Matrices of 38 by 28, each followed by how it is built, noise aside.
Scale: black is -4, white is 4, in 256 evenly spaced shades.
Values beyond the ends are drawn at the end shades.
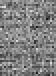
blocks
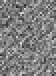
Hankel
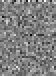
uneven rows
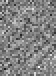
Hankel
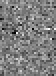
uneven rows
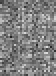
blocks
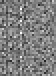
repeating rows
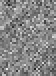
Hankel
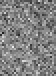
Toeplitz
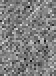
Hankel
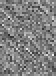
Toeplitz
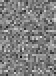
blocks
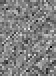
Hankel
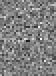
uneven rows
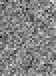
Hankel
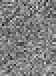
Hankel
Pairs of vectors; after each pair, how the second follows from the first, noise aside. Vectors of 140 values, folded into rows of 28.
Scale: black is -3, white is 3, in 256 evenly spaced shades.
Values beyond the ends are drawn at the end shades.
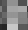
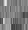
wrapped around, negated, partly zeroed.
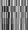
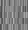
wrapped around, shrunk.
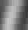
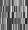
sign-scrambled.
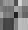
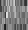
wrapped around, partly zeroed.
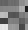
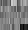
wrapped around, negated, partly zeroed.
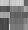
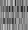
wrapped around, negated, partly zeroed.
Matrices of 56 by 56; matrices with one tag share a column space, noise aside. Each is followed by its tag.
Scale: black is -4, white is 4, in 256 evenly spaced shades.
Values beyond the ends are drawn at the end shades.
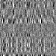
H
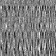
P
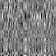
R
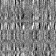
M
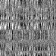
M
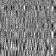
P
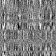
M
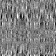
R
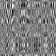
H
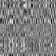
H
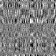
H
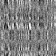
M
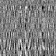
P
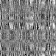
M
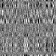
H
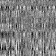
P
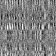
M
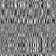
H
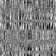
M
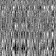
P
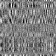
H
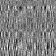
P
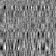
P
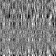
R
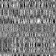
H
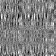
R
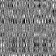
H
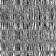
M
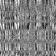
M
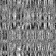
M
